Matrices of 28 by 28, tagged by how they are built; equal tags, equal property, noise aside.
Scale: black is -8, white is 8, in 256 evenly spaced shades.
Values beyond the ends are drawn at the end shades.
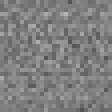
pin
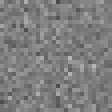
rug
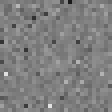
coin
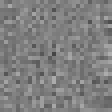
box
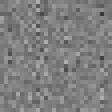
rug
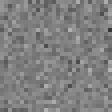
box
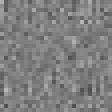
box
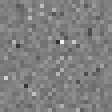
coin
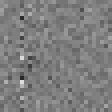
rug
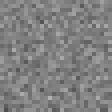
pin
